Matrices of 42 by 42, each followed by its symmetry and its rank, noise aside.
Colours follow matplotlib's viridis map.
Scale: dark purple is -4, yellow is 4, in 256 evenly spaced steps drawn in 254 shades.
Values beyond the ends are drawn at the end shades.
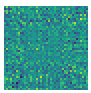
antisymmetric, rank eight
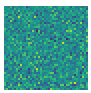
antisymmetric, rank eight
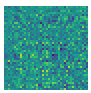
no symmetry, rank six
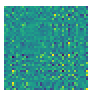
no symmetry, rank four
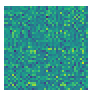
no symmetry, rank six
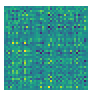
no symmetry, rank four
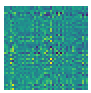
antisymmetric, rank four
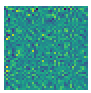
antisymmetric, rank six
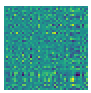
antisymmetric, rank four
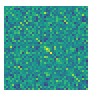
symmetric, rank six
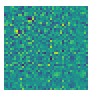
antisymmetric, rank six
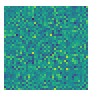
symmetric, rank eight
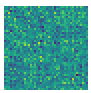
antisymmetric, rank eight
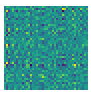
no symmetry, rank four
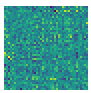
antisymmetric, rank eight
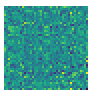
no symmetry, rank six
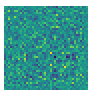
symmetric, rank eight
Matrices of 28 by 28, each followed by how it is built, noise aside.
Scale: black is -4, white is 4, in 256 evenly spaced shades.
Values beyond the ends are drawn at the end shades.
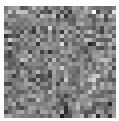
low rank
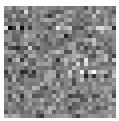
uneven rows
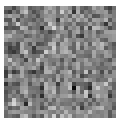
blocks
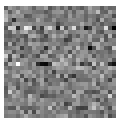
uneven rows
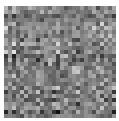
low rank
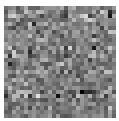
uneven rows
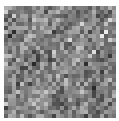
Hankel
